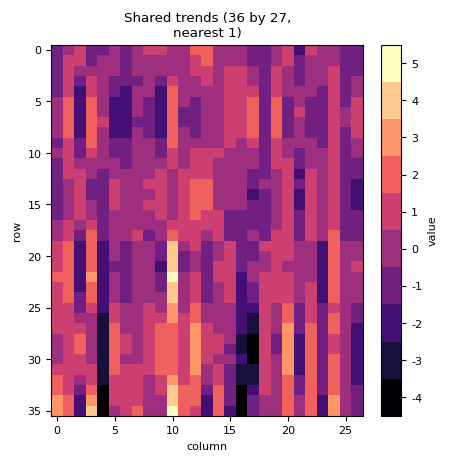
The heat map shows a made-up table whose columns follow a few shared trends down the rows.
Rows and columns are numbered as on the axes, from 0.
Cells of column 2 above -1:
17
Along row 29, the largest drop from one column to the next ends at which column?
21
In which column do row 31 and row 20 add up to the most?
10
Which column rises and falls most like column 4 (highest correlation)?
16
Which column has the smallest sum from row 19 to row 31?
4
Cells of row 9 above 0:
7
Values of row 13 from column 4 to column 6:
-1 1 0
